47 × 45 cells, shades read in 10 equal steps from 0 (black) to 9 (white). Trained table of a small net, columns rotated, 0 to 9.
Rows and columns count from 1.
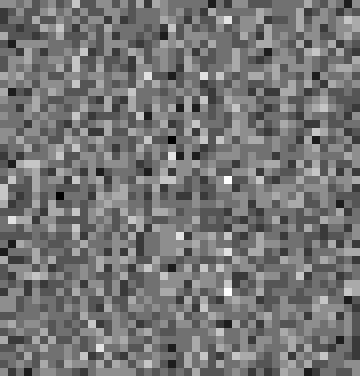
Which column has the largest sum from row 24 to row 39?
29
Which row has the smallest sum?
47
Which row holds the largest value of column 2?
28
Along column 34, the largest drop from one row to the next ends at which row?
7
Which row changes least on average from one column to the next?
42
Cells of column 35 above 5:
5
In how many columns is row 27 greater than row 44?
16
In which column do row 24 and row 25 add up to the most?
1
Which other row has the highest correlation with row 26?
43
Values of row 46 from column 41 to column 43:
3 4 4
